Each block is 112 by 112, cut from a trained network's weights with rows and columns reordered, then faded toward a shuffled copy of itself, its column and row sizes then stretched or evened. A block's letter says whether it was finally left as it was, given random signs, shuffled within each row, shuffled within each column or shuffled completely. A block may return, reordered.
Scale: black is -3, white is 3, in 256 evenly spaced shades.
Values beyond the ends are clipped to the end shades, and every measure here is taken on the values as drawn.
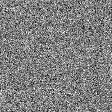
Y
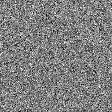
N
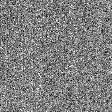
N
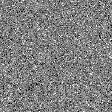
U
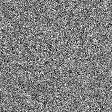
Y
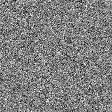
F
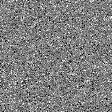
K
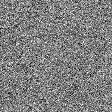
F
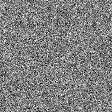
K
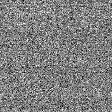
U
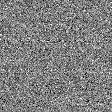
Y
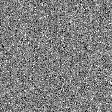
N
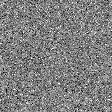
Y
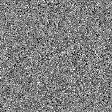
K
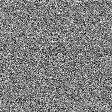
Y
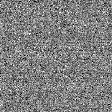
U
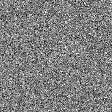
Y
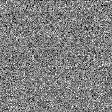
U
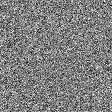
F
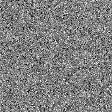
K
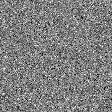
Y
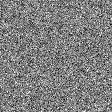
F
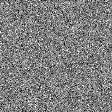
K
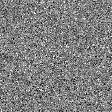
K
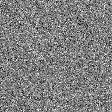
Y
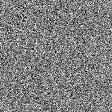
N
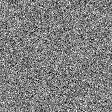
F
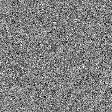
K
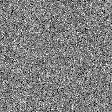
N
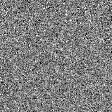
K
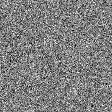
Y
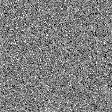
K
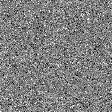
Y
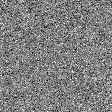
F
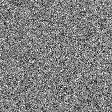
F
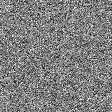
F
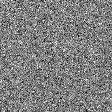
N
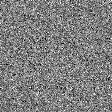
K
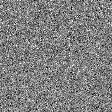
N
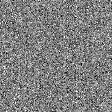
N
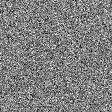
F
